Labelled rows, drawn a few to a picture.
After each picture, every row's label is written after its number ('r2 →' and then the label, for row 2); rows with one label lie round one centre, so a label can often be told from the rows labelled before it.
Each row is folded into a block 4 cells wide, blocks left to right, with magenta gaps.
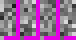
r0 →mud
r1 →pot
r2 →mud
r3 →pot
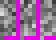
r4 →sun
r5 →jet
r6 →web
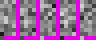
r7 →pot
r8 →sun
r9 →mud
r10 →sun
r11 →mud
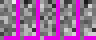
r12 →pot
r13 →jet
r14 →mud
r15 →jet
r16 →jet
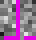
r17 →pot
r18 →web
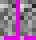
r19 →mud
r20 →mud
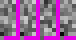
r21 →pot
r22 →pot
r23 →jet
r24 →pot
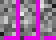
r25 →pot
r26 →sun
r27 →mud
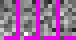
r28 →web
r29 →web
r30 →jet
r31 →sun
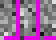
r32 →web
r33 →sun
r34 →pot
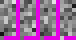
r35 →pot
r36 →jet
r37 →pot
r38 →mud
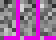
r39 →jet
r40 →mud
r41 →mud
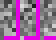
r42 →jet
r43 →mud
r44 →jet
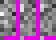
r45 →sun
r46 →mud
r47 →mud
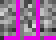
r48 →sun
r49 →jet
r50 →sun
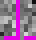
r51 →pot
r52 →web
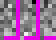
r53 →jet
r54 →web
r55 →jet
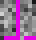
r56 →sun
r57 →web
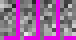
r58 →mud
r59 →web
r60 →jet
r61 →jet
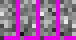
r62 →sun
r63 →pot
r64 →sun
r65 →pot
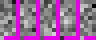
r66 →web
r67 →sun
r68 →jet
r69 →sun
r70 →mud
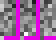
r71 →mud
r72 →web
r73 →jet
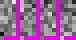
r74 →pot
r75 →mud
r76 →jet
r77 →web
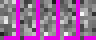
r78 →pot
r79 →jet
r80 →web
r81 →web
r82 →sun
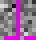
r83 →mud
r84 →web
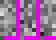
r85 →sun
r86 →jet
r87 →pot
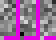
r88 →mud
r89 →pot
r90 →web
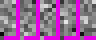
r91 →pot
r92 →web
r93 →mud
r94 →sun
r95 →pot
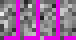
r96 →sun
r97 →jet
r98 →mud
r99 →sun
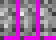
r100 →sun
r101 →sun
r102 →sun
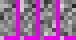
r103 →mud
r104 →mud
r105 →jet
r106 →mud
